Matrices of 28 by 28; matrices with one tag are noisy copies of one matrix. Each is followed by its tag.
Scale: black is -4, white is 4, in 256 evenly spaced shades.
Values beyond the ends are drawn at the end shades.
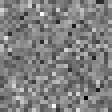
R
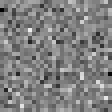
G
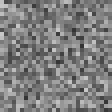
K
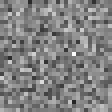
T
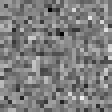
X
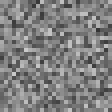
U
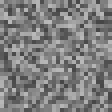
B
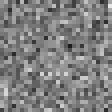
B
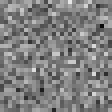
G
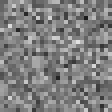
X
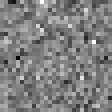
B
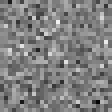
G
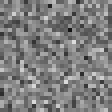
U
